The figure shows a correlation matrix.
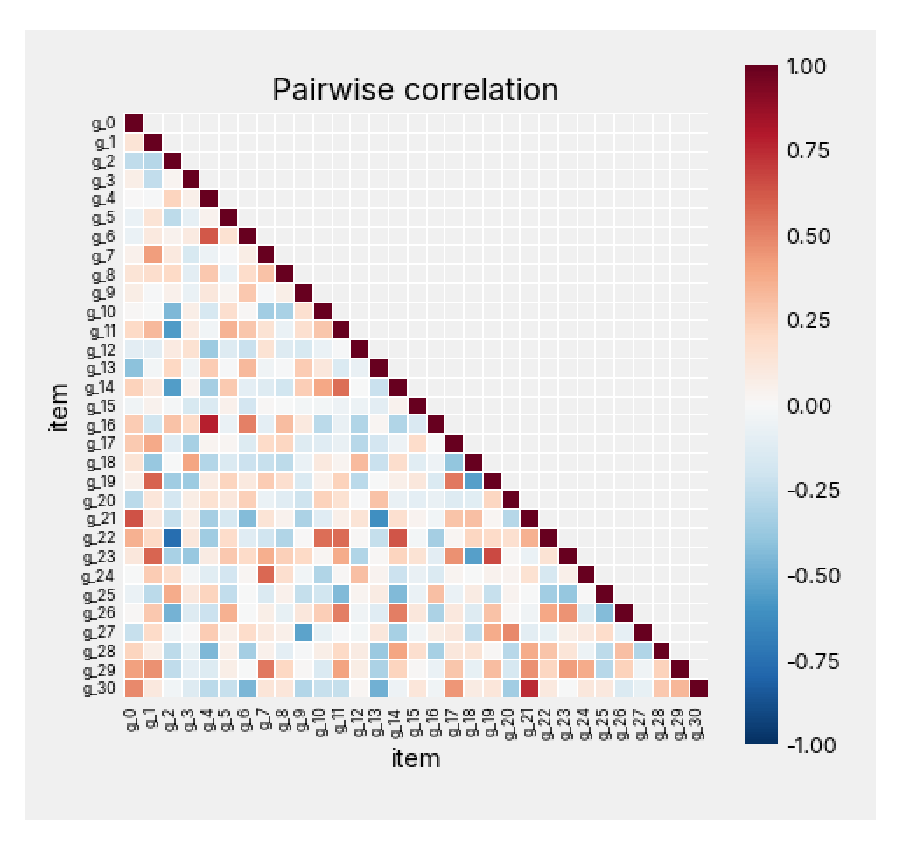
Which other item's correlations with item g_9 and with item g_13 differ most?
g_27
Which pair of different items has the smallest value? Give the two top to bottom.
g_2, g_22
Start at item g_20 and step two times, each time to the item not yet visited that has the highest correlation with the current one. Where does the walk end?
g_19
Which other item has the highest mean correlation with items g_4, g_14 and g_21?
g_0
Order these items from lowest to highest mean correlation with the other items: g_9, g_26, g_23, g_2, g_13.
g_2, g_13, g_9, g_26, g_23
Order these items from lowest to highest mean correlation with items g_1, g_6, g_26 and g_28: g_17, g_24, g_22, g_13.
g_13, g_24, g_17, g_22
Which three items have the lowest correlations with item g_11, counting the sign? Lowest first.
g_2, g_25, g_30
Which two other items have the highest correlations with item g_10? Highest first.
g_22, g_14
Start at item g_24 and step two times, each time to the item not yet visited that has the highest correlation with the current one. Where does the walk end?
g_29
